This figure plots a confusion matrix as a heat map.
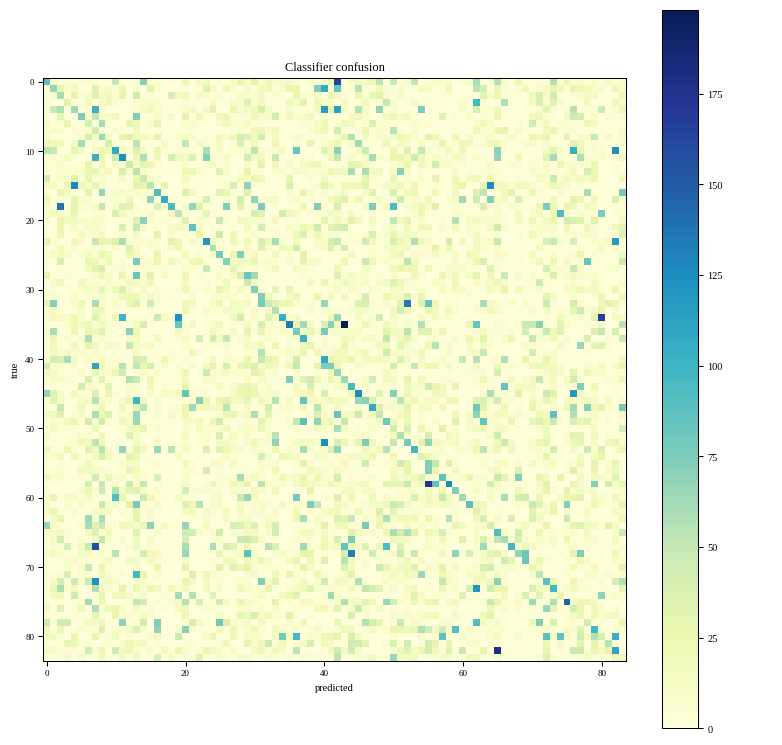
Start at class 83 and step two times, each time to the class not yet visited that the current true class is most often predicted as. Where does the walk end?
42
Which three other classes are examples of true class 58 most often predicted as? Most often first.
55, 56, 79
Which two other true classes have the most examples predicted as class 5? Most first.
9, 44
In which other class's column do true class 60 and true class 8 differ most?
10
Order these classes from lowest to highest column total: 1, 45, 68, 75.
68, 75, 1, 45
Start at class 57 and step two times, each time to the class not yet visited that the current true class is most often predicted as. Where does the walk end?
44
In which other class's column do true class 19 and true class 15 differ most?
64
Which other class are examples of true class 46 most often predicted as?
13
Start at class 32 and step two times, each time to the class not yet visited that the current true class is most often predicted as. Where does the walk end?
40
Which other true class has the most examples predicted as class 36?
80
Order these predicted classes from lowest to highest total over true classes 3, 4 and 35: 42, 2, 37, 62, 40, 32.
32, 2, 37, 42, 40, 62
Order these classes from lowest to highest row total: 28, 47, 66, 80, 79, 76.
76, 28, 66, 79, 80, 47
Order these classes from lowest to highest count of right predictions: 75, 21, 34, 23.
21, 34, 23, 75
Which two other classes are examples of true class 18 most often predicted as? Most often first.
2, 50
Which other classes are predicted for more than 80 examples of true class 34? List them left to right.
11, 19, 80
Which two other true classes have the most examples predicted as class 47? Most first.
18, 11
